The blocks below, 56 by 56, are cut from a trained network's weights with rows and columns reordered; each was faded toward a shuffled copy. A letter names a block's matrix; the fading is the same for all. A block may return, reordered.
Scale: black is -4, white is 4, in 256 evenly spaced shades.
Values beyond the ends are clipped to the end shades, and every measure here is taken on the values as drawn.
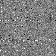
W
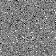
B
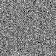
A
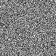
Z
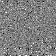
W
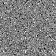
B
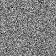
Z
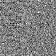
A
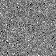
B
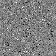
B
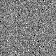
W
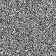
Z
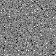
B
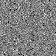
B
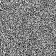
Z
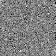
B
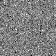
W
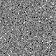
B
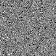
B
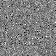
B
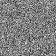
Z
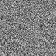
Z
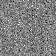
W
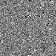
A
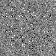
B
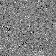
B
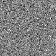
A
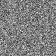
Z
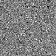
A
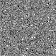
W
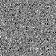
B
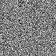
Z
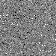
W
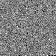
A
